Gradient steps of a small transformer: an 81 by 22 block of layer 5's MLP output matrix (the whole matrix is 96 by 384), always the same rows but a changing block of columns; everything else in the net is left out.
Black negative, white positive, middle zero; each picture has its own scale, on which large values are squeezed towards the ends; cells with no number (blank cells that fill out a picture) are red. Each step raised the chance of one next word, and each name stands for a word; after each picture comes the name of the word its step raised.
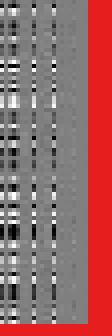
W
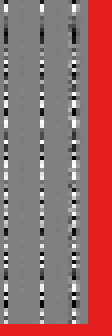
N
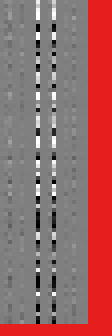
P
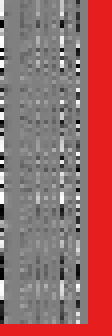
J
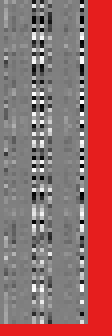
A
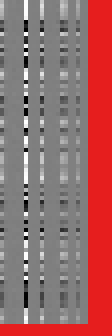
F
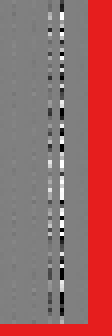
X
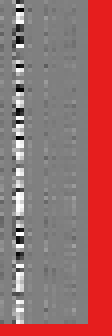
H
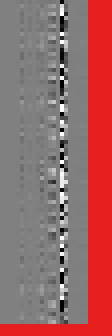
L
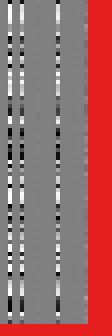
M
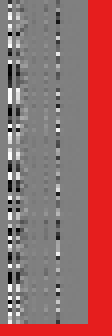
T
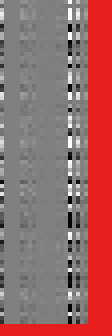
P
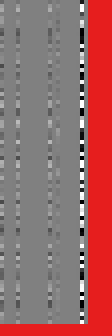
N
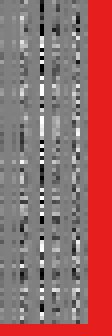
X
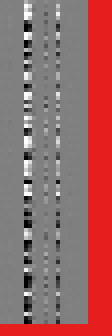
P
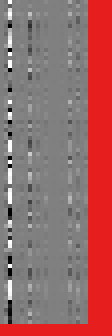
J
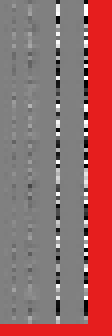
L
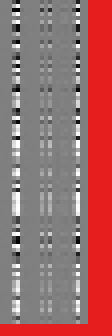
H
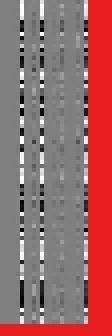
F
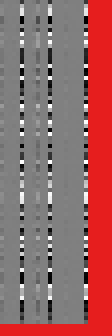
L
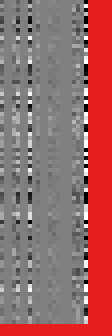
A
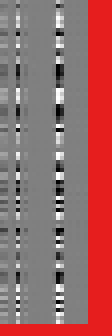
T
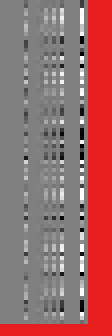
M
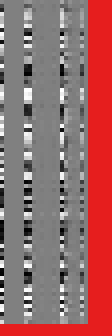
T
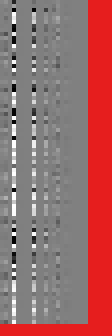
H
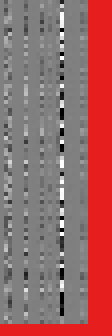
X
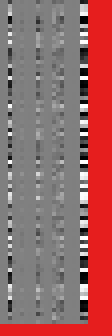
L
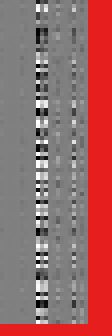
N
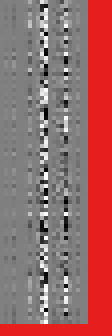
T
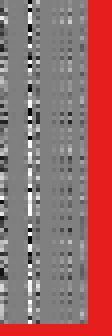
H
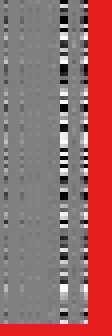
A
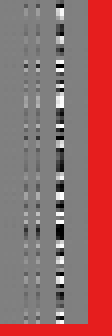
W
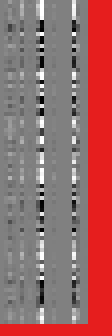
F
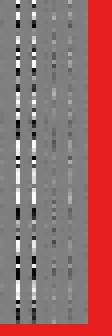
J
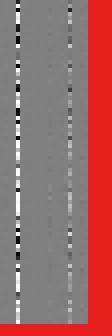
H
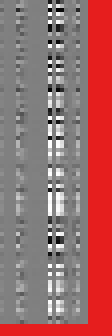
H
